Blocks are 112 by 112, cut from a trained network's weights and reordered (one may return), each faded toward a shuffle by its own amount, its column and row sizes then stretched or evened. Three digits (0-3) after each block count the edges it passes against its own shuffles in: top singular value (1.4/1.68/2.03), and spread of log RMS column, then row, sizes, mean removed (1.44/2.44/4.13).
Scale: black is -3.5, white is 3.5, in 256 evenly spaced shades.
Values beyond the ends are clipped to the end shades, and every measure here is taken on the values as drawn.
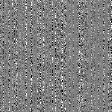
0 3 0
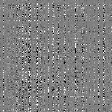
1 3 2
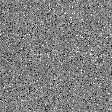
0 0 1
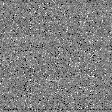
0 1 0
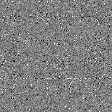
0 1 1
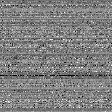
3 0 2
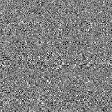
2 1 2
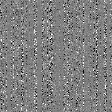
0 3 0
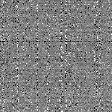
1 2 0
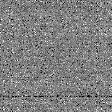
1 1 1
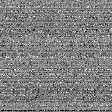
3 0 2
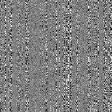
3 3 0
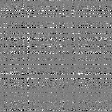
2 2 3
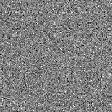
2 0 0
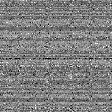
3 0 1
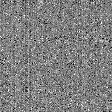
1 0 1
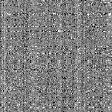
2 0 2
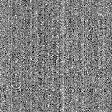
2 0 1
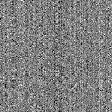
2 1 0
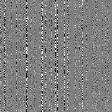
2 3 0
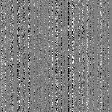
2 3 0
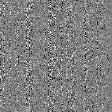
1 3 0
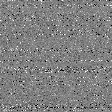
0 0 2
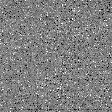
0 1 0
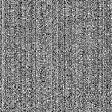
3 0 1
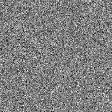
1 1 0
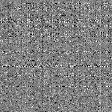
2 0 2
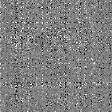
1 2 2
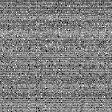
3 1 0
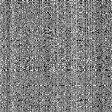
3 0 2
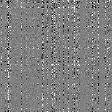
1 3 2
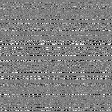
3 0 3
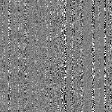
2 3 0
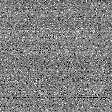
1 0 1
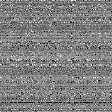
3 1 2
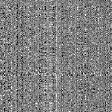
3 2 1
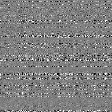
3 1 3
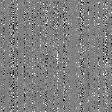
1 3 1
